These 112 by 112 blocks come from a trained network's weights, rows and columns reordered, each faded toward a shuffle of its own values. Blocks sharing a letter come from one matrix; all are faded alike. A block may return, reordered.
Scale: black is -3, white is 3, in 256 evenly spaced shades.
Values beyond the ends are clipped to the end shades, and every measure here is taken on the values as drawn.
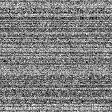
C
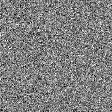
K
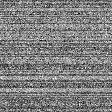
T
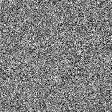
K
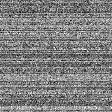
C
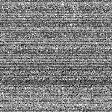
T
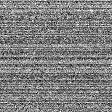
C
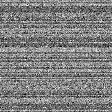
C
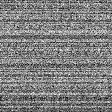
C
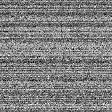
C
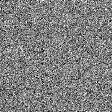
K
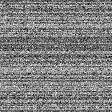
C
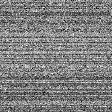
T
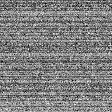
T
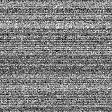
C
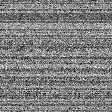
T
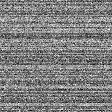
C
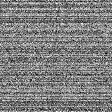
C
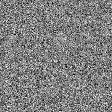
K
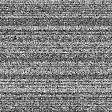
C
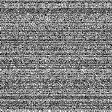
T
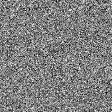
K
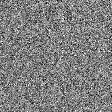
K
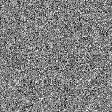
K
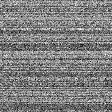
C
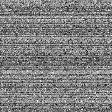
T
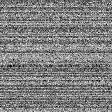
C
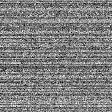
C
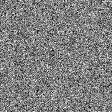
K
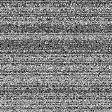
T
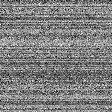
T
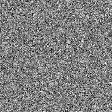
K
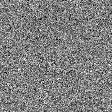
K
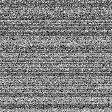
T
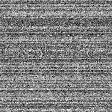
C
